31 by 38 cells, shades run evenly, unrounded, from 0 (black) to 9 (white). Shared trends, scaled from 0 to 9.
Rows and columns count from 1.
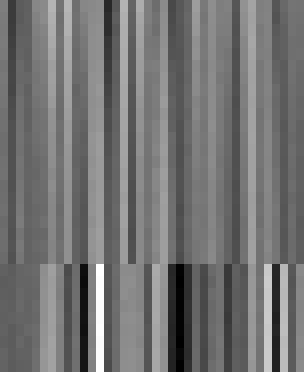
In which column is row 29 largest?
13
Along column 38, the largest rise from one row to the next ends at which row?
23
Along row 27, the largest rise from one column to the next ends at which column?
36
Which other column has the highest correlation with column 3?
21
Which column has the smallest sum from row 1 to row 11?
14
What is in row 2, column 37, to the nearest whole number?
4
